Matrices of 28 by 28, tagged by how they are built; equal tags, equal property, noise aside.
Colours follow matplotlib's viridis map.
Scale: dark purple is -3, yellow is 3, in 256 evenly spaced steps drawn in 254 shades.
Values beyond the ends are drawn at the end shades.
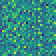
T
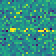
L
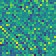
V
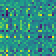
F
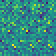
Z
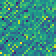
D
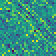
V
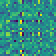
F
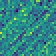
D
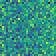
T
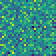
T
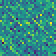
V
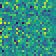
F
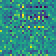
F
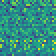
Z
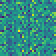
T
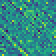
V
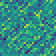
D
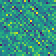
V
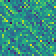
V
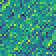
D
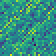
D
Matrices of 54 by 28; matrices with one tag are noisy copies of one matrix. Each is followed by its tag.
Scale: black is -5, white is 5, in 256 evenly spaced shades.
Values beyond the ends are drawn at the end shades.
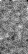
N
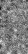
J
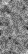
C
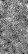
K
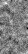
C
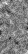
C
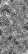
C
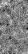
C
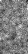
N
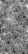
K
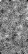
N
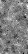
K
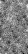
K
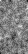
N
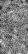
J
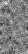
C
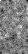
N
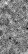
C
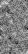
C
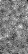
N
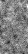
K
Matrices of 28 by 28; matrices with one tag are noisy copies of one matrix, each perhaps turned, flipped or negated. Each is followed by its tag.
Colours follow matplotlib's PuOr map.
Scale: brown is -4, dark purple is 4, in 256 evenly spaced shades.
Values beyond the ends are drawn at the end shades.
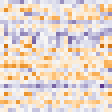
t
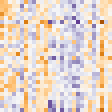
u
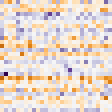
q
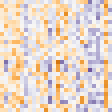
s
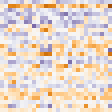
s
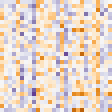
q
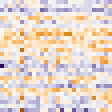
u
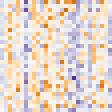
t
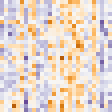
u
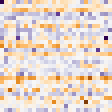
q
